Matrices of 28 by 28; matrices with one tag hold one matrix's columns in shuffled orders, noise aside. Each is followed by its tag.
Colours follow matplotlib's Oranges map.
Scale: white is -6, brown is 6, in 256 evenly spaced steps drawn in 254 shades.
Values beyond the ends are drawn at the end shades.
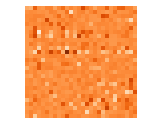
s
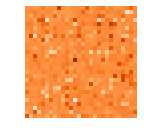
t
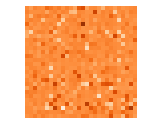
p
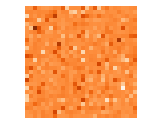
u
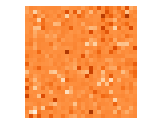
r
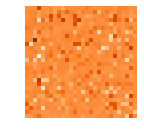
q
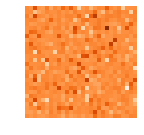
u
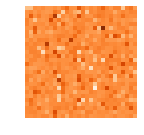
u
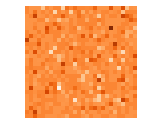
u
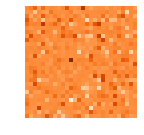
t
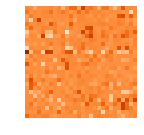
s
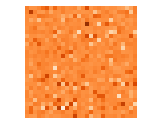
p
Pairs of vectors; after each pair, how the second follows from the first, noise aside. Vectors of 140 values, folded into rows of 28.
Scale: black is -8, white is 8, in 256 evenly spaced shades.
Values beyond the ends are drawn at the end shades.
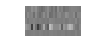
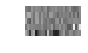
wrapped around, negated, scaled up.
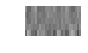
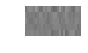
wrapped around, negated, shrunk.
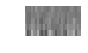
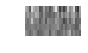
reversed, scaled up.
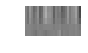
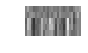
wrapped around, negated, scaled up.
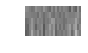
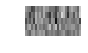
wrapped around, negated, scaled up.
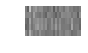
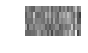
reversed, scaled up.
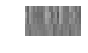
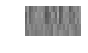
negated.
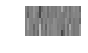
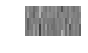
negated.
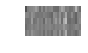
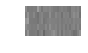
wrapped around, shrunk.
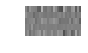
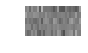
sign-scrambled.
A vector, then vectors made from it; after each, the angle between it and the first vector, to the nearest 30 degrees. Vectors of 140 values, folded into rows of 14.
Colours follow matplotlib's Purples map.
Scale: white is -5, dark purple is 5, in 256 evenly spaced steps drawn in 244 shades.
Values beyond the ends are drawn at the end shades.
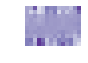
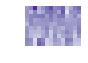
60 degrees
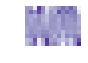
150 degrees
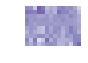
150 degrees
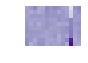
60 degrees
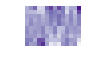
60 degrees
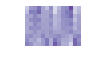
120 degrees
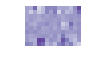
30 degrees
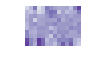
30 degrees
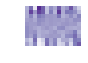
150 degrees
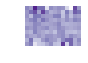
90 degrees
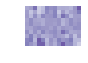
30 degrees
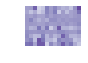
30 degrees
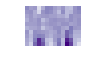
60 degrees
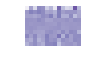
120 degrees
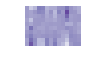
120 degrees
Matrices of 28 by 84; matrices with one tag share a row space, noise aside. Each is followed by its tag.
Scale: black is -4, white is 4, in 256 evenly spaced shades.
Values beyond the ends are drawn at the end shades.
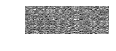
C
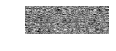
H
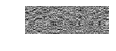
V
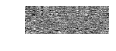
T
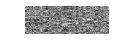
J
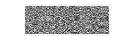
C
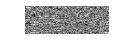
T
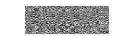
C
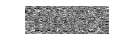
H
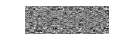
V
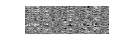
J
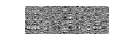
J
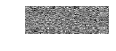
C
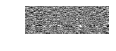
V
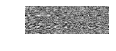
H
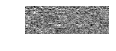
T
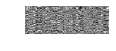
V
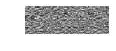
H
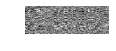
H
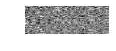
H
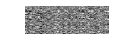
H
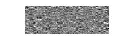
V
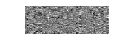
V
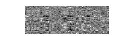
J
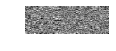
T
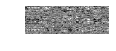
J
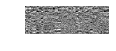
T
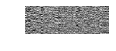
T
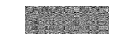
C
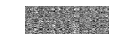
C
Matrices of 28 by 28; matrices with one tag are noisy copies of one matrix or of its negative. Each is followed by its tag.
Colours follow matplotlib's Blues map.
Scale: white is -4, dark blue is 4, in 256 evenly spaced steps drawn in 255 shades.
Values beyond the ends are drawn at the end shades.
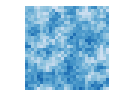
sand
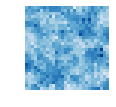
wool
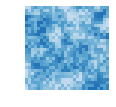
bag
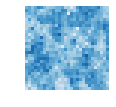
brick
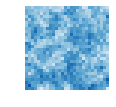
sand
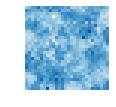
wool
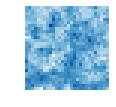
sand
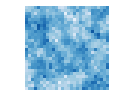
bag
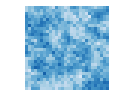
bag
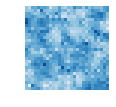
bag
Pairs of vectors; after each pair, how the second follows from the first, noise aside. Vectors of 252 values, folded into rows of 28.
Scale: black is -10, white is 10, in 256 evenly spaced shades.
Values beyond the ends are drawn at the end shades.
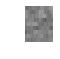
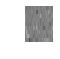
wrapped around, partly zeroed.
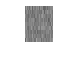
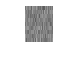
sign-scrambled.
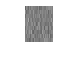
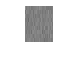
negated, shrunk.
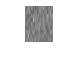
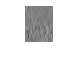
negated, partly zeroed.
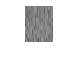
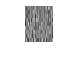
scaled up.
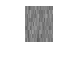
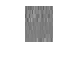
wrapped around, partly zeroed.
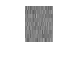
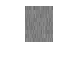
reversed, negated, shrunk.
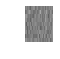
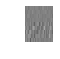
wrapped around, partly zeroed.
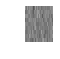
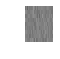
negated, shrunk.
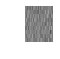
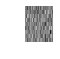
scaled up.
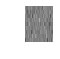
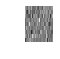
scaled up.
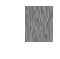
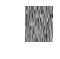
scaled up.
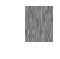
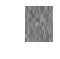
sign-scrambled.
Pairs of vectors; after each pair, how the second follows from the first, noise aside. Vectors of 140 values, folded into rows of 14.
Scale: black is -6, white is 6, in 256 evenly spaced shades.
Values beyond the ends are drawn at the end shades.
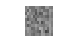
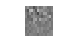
reversed, negated, partly zeroed.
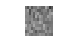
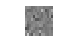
reversed, negated, partly zeroed.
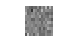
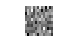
negated, scaled up.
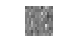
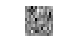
wrapped around, negated, scaled up.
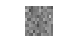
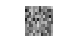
negated, scaled up.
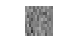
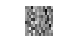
reversed, scaled up.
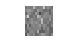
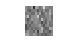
sign-scrambled.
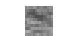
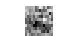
reversed, scaled up.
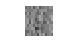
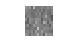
negated, partly zeroed.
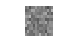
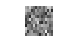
negated, scaled up.
